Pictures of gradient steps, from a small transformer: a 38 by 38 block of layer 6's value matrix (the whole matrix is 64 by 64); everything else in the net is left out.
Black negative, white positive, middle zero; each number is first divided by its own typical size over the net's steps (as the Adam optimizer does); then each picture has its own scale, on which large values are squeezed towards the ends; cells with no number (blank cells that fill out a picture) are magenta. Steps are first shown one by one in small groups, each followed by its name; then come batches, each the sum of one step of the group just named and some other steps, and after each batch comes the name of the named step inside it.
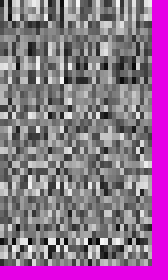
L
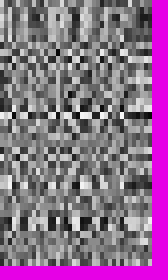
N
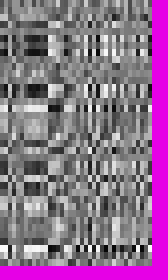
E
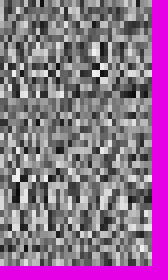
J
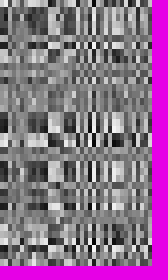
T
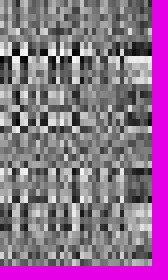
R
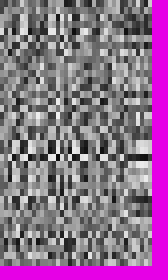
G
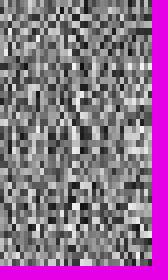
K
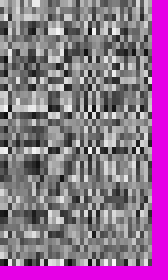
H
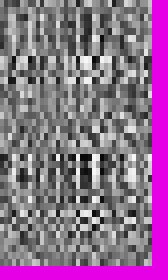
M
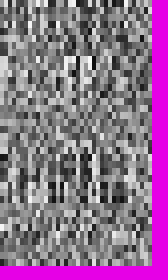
M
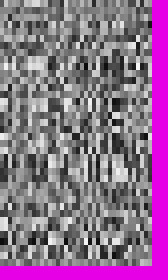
L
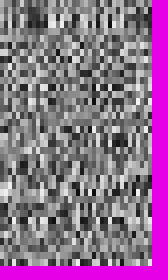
N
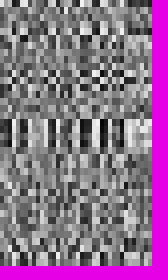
K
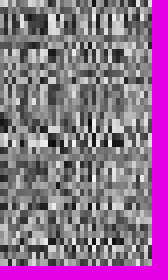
T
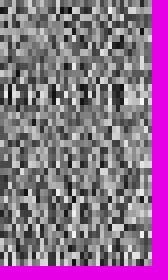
K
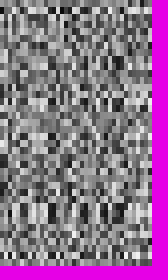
K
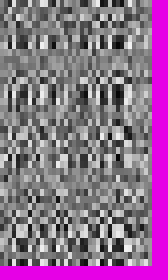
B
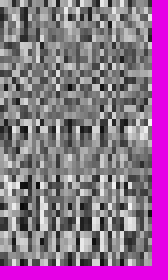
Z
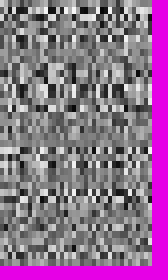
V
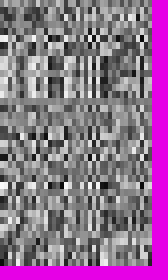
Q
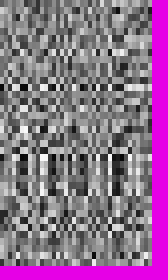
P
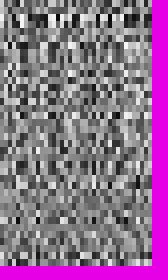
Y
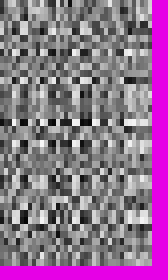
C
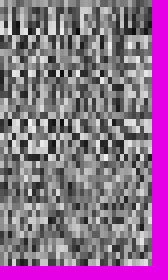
B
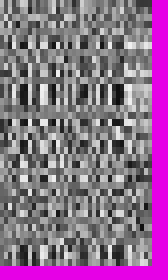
B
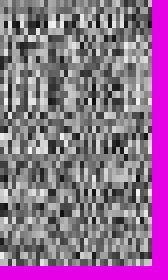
Y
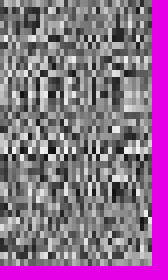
Q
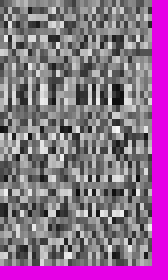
B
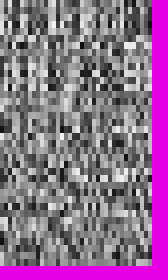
Y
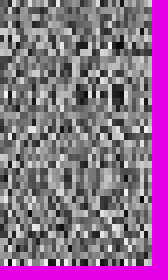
B
